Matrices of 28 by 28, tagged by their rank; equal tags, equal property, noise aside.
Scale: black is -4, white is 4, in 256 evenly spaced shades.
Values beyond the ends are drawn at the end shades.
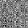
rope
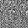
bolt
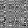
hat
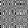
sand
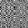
hat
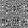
rope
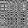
hat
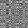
hat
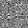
rope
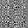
hat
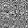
bolt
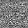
bolt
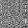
rope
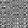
hat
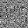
bolt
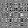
hat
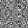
rope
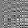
sand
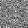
bolt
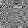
hat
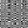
sand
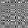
sand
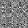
rope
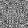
bolt
